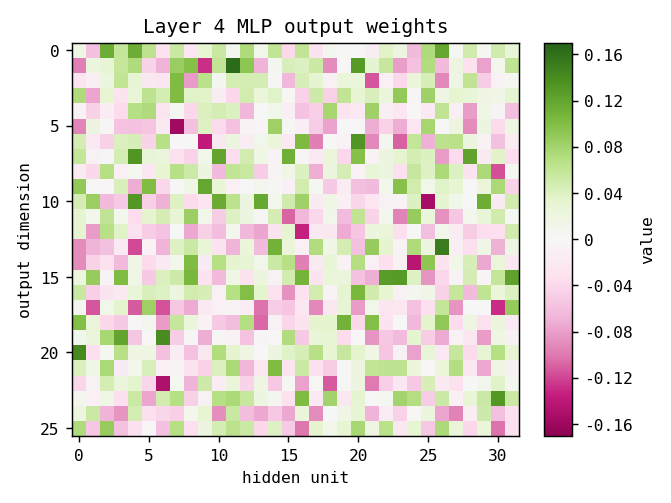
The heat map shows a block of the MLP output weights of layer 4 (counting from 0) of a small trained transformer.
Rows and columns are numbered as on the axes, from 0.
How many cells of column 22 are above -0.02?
19
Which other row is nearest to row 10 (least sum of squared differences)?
23
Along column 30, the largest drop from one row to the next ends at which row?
24
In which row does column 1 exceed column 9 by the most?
1
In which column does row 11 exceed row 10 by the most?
25
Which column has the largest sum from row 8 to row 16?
8
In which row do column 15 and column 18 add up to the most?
7
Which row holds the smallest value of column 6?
22
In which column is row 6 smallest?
9
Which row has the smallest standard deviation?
3
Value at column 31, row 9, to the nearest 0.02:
-0.04
